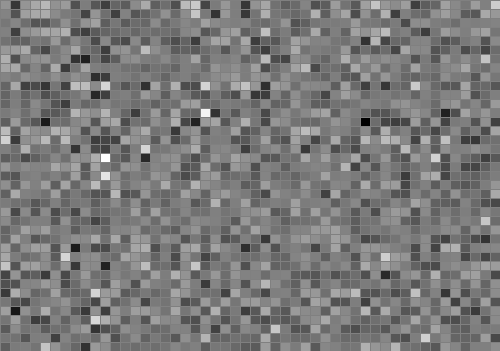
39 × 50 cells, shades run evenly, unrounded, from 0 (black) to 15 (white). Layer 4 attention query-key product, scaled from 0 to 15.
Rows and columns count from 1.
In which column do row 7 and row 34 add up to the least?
9
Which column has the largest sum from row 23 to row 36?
14
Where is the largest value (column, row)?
11, 18
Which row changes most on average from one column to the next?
10
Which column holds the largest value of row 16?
1
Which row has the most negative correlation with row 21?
31
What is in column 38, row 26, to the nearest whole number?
7
